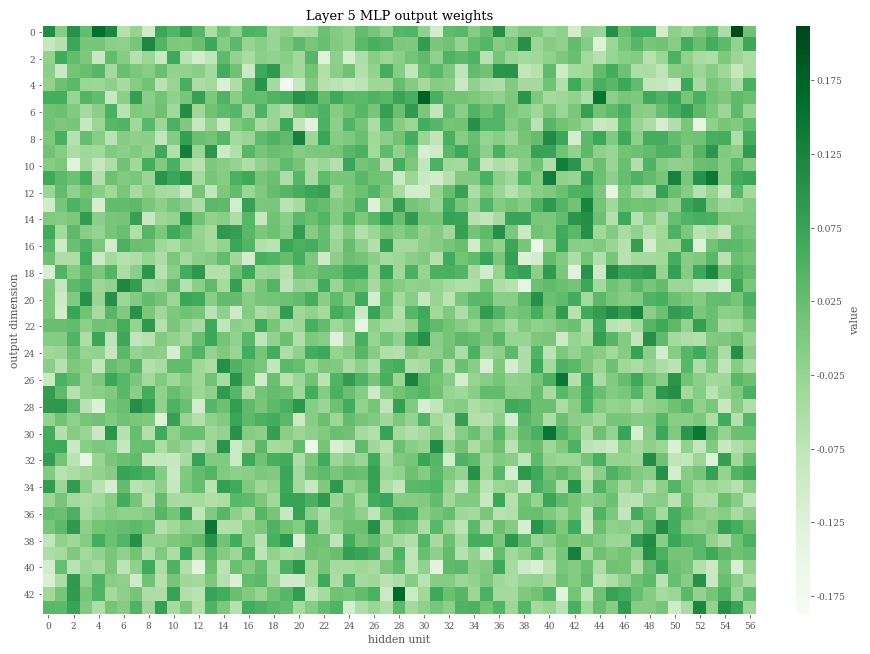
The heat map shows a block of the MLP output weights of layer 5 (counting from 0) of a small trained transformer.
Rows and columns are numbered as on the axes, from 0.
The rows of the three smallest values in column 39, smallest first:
16, 40, 17
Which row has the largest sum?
5
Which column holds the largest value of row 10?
41
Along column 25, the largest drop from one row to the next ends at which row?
21
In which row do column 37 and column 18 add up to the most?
3
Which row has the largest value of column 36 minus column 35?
35
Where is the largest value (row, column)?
0, 55
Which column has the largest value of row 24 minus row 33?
37
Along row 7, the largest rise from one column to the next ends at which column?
22
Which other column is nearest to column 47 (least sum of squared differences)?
56
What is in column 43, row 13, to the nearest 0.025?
0.125
